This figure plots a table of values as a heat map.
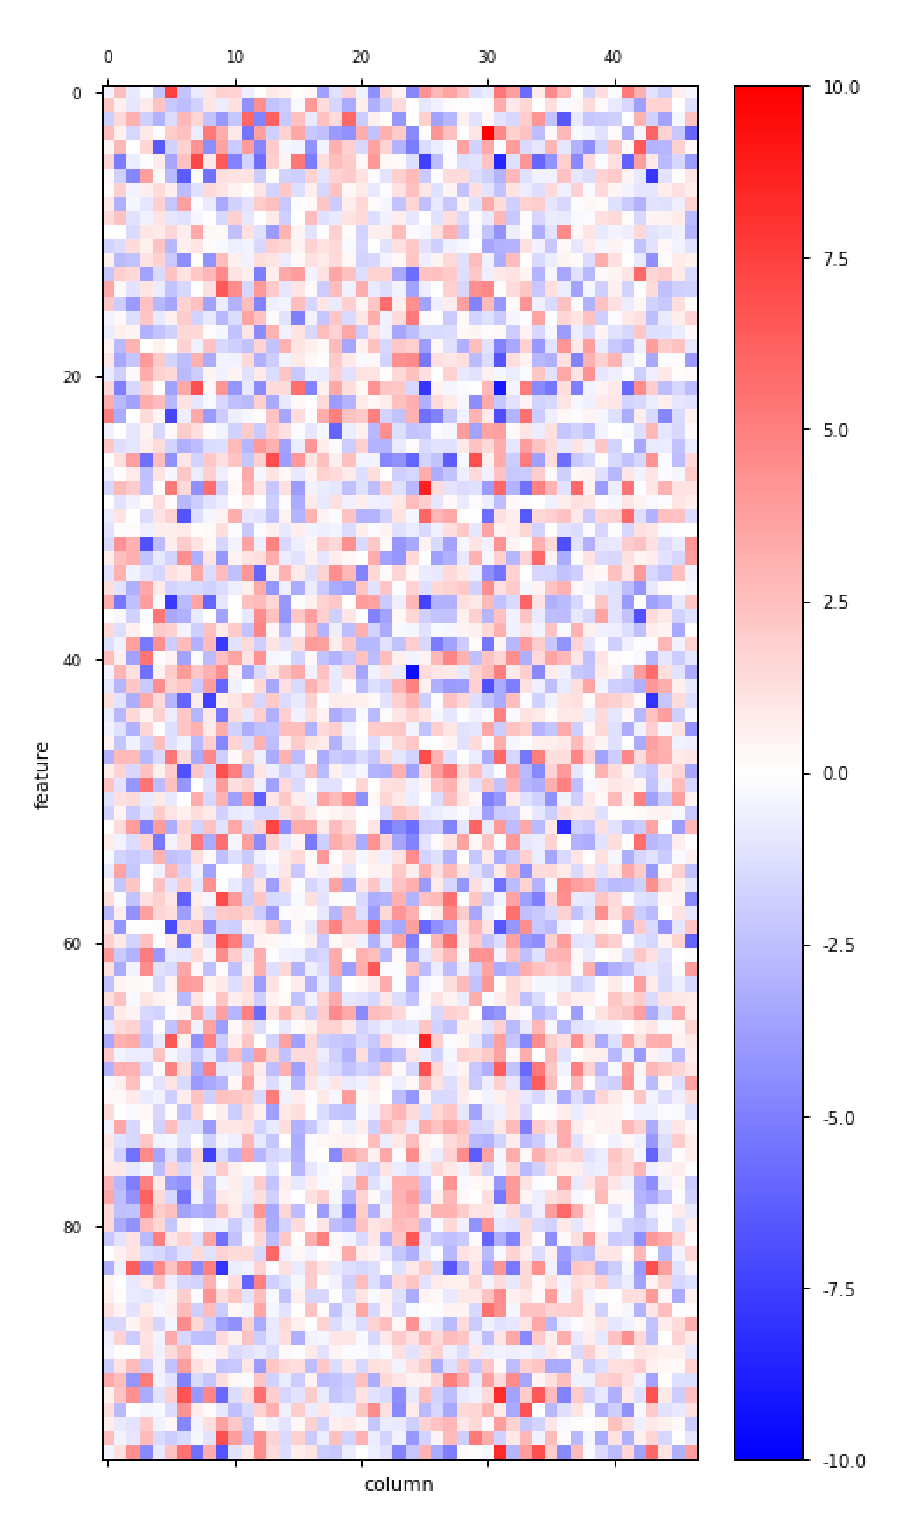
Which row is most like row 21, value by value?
5
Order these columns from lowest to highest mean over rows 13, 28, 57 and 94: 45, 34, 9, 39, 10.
34, 39, 45, 10, 9
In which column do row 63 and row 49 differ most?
6
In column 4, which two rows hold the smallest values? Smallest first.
4, 53
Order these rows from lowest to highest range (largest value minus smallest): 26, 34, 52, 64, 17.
64, 17, 34, 26, 52
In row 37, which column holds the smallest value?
42
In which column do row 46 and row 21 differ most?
31
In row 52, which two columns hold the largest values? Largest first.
13, 29
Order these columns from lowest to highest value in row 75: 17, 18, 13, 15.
18, 15, 13, 17
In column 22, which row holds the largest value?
15
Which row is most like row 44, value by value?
46
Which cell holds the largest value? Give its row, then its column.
3, 30
